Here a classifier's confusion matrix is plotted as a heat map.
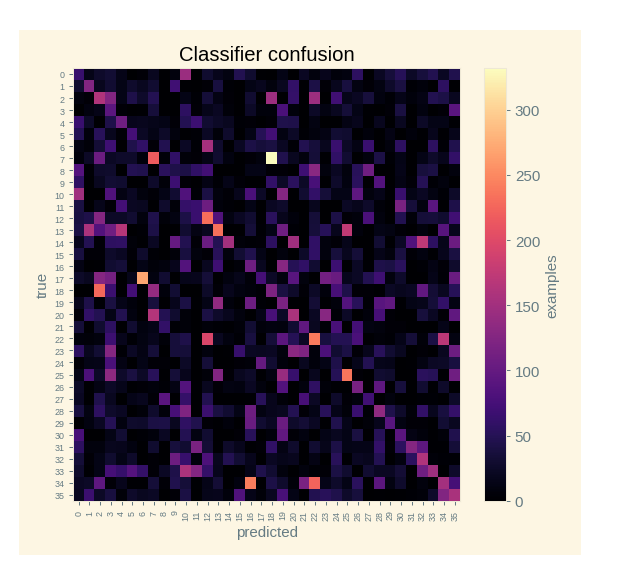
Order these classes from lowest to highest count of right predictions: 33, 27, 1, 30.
27, 30, 1, 33
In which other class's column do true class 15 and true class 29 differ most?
19
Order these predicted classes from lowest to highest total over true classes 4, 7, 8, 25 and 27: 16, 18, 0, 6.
16, 6, 0, 18
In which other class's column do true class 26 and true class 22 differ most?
12
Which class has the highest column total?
3
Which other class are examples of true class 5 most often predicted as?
18
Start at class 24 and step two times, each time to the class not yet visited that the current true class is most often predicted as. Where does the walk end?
6
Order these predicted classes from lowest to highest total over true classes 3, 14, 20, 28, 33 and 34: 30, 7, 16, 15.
15, 30, 7, 16
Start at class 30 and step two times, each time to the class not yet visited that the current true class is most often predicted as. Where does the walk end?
13
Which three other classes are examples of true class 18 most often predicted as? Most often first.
2, 7, 32
